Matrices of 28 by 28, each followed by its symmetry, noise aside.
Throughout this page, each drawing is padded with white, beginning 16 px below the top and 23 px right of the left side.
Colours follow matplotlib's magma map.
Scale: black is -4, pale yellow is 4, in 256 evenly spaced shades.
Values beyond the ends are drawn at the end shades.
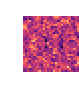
mirrored top to bottom.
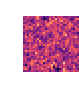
same after a half turn.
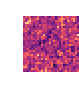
symmetric.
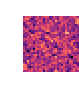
same after a half turn.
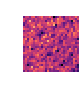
symmetric.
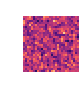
symmetric.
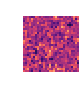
symmetric across the other diagonal.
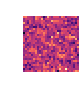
same after a half turn.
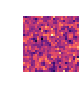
antisymmetric.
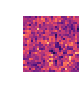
symmetric.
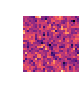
symmetric across the other diagonal.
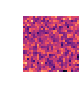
symmetric.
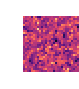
antisymmetric.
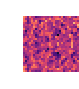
mirrored top to bottom.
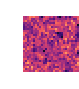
symmetric across the other diagonal.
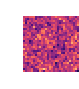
symmetric.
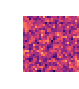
same after a half turn.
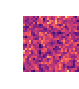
symmetric.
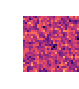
symmetric.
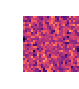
same after a half turn.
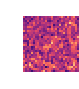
symmetric.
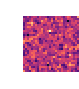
same after a half turn.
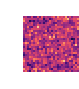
same after a half turn.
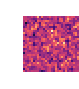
symmetric across the other diagonal.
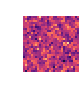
same after a half turn.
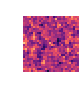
same after a half turn.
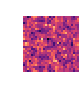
mirrored top to bottom.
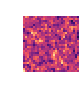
symmetric across the other diagonal.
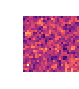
symmetric.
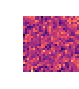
symmetric across the other diagonal.
